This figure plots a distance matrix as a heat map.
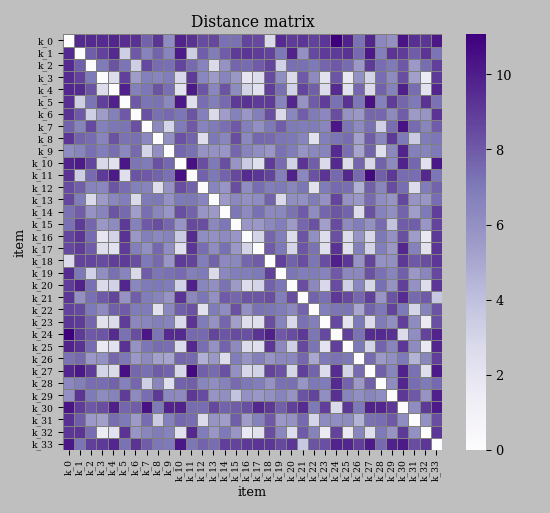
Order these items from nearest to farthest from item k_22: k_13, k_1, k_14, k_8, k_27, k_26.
k_8, k_26, k_14, k_13, k_27, k_1
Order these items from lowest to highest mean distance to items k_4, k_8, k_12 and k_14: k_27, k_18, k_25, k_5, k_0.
k_25, k_27, k_18, k_5, k_0
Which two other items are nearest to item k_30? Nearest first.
k_24, k_31
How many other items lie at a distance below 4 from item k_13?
3
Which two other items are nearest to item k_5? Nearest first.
k_11, k_1
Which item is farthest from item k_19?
k_0
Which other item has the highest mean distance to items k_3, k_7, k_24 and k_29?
k_33
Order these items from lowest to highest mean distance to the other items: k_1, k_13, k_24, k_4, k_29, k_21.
k_13, k_4, k_29, k_21, k_1, k_24
